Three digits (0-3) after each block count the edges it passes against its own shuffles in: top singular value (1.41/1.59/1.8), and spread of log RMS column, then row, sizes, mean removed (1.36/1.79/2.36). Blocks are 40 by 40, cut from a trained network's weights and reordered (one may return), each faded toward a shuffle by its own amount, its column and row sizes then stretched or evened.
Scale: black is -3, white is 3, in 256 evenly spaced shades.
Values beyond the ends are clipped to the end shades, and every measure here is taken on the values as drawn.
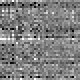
3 2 2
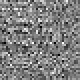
2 2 1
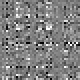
3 3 3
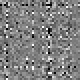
2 3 2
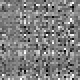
2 3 1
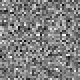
2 0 2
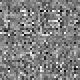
1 2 2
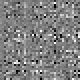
0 3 3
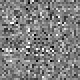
1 1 2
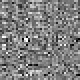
2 1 2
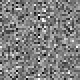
1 2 0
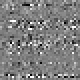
2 2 3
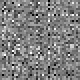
0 3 1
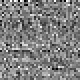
1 0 2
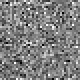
0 0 2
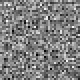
2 0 0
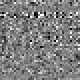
2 2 3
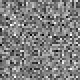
2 0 2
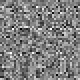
2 0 2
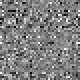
2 1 3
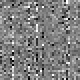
0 3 1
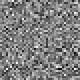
3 1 1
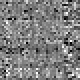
1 2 1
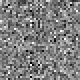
1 1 0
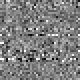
0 0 3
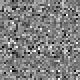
0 1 2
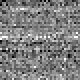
2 0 2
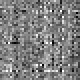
2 2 2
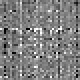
3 2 3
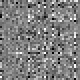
0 3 2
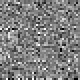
1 2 1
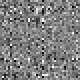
1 2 2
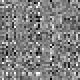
3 3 1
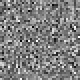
1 1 2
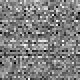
2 1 2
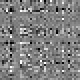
2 3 3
